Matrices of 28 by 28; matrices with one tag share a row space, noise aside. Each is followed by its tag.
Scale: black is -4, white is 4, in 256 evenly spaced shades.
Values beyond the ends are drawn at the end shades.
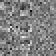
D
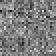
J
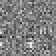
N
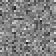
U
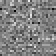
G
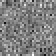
N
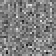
N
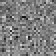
D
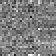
G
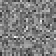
U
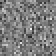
N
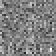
N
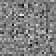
J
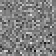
N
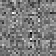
G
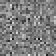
D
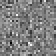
D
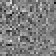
D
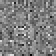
J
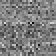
G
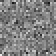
U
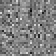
D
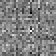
G
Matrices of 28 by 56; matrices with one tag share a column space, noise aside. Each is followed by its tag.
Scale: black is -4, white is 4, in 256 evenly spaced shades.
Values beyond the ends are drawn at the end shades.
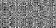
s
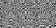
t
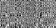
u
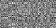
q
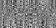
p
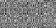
q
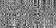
p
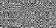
t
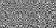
t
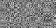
q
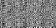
s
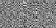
t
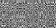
t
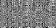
s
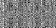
s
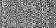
s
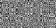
q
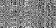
s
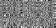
u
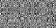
q
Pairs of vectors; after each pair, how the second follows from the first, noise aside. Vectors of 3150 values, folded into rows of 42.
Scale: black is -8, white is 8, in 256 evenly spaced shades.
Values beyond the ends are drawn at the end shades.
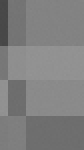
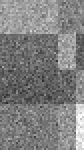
reversed, negated, scaled up.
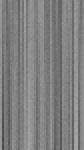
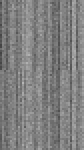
wrapped around.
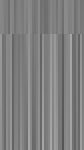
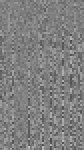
sign-scrambled.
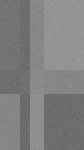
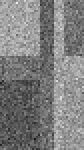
reversed, negated, scaled up.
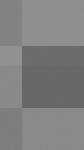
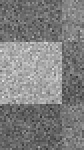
reversed, negated, scaled up.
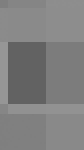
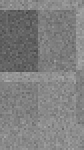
wrapped around.
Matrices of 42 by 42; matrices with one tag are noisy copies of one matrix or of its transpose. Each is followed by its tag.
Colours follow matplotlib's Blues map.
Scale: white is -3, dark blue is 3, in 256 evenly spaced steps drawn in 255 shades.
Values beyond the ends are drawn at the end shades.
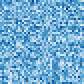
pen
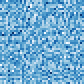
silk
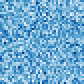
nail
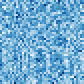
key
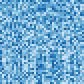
key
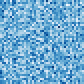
silk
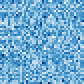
silk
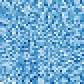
nail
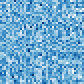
pen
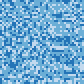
key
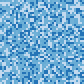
nail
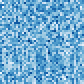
key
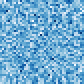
nail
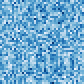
key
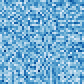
pen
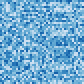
key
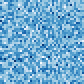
nail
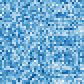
key
